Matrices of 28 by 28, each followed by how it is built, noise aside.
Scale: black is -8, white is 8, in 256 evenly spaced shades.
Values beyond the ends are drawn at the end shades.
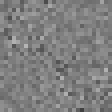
block diagonal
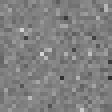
sparse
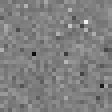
sparse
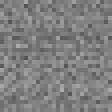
repeating columns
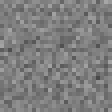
repeating columns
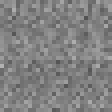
repeating columns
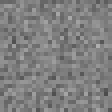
repeating columns
